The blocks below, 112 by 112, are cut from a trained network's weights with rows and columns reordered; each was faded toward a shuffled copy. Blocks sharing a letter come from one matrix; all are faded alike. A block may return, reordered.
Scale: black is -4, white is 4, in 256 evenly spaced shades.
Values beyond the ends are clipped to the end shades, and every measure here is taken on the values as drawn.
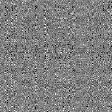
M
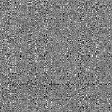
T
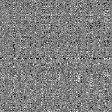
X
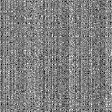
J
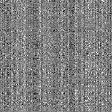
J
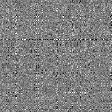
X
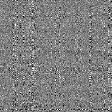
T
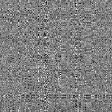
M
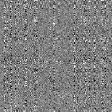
M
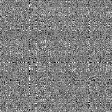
X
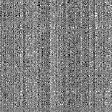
J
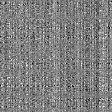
J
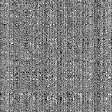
J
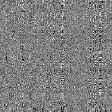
M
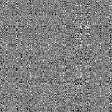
M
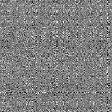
X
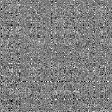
X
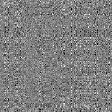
M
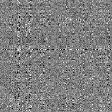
X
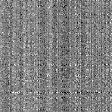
J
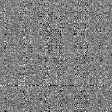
X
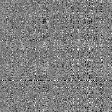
X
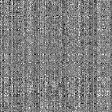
J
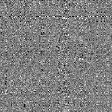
X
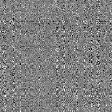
M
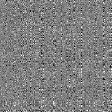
M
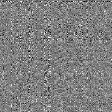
T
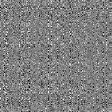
M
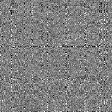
T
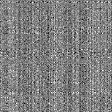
J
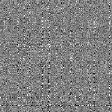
T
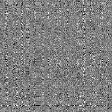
T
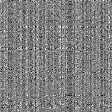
J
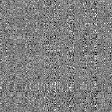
M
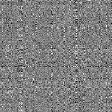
M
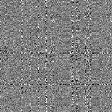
T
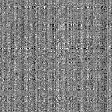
J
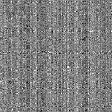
J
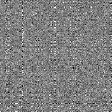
X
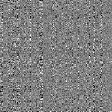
M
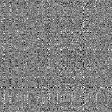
X
